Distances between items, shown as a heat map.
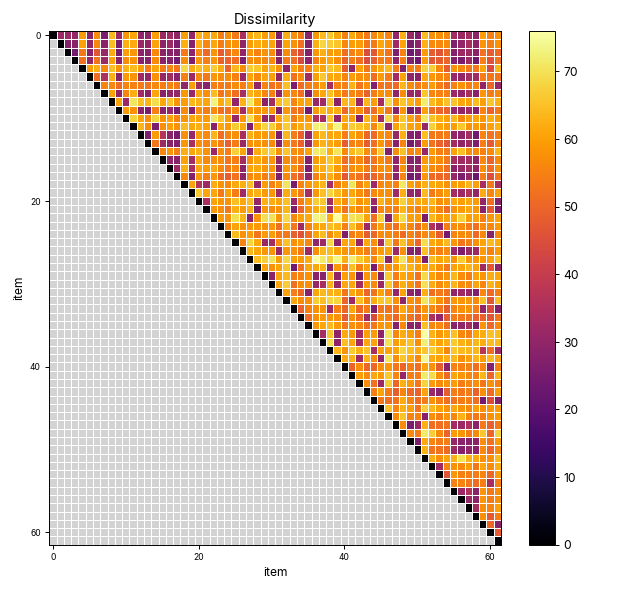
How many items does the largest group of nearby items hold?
23
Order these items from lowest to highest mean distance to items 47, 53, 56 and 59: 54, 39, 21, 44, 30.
44, 21, 54, 30, 39
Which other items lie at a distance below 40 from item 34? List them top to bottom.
23, 43, 52, 53
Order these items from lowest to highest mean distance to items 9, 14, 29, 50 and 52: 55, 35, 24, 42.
35, 55, 42, 24
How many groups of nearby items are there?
7
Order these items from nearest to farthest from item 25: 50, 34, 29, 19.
29, 50, 19, 34
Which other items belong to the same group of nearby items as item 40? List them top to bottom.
24, 54, 60
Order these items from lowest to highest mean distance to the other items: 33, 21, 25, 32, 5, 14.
5, 33, 21, 25, 14, 32
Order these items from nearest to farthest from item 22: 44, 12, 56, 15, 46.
46, 44, 15, 12, 56
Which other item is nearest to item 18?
33
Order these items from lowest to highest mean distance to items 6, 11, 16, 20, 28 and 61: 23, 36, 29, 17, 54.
17, 54, 23, 29, 36
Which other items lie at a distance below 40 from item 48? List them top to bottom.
4, 32, 41
